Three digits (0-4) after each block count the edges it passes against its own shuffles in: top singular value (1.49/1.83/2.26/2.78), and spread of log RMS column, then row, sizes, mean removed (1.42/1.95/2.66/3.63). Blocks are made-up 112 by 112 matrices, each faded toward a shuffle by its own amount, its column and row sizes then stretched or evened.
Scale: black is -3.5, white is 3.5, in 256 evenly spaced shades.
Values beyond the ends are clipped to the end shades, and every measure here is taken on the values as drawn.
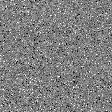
1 0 0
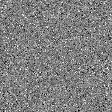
0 0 0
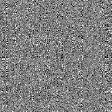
2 3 1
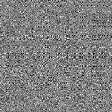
3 1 3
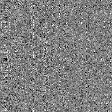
1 3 0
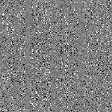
2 3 1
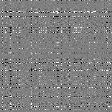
4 3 4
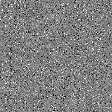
1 1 1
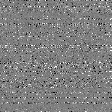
2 0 4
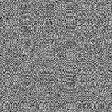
4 0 1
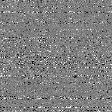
1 1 4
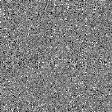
1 2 2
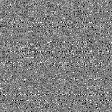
3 0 3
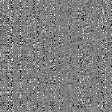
2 4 1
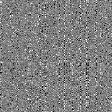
3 3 0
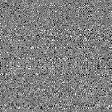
3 1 3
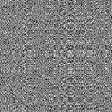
4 2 0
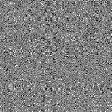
3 1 1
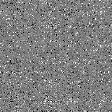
1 1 2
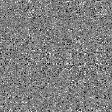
2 1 2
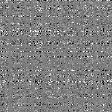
0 3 4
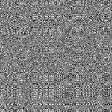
4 0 3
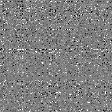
2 2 3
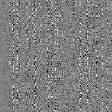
3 4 0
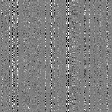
4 4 1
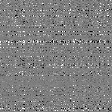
3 2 4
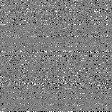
0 2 4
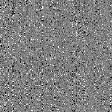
2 3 0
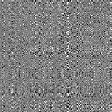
4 3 2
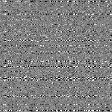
4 2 4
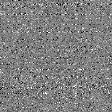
1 1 3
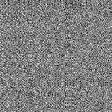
3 1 0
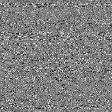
1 0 3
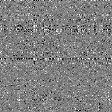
3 1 3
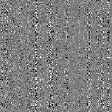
3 4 2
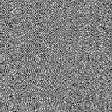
4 1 0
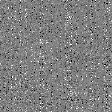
1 3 0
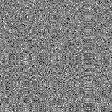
4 0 0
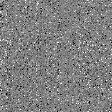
1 2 0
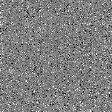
0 2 1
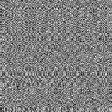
4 1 2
